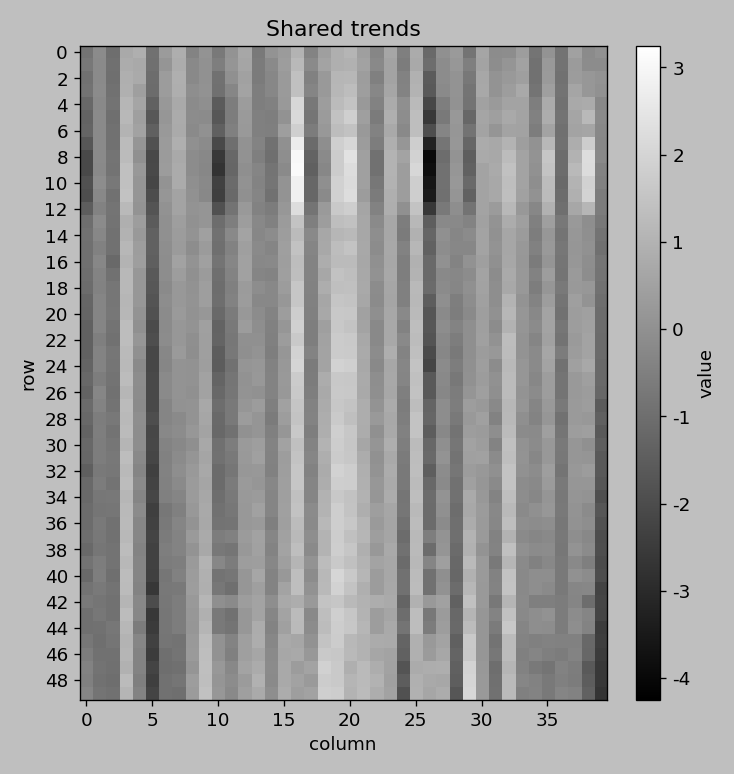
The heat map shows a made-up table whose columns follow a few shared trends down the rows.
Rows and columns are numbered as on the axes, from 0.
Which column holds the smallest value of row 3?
26
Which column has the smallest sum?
5
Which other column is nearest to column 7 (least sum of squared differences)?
33
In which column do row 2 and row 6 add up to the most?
16
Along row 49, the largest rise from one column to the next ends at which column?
29
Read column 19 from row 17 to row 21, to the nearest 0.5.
1.5 1.5 1.5 1.5 1.5
